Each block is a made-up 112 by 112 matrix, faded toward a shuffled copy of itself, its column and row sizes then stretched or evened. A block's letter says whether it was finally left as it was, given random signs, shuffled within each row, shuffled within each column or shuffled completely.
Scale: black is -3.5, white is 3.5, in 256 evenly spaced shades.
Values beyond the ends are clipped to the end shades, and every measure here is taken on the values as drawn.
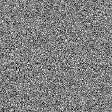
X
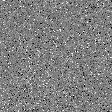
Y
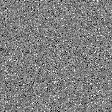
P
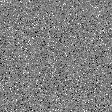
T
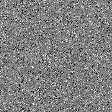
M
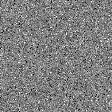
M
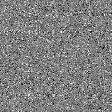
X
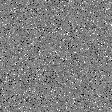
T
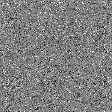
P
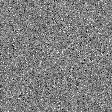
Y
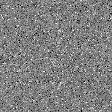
T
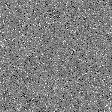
Y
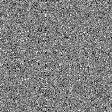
X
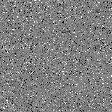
X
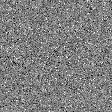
T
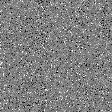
M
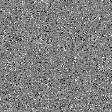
X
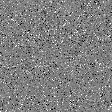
T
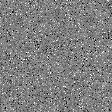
M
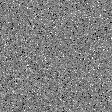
Y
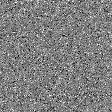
T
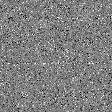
T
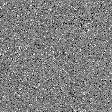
T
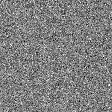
Y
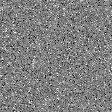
M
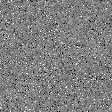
T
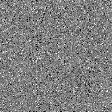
X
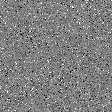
Y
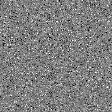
P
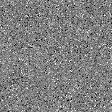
X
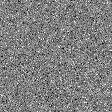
Y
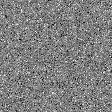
Y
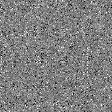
X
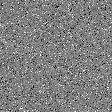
Y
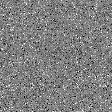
P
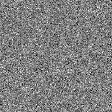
X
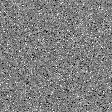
Y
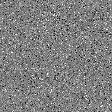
M
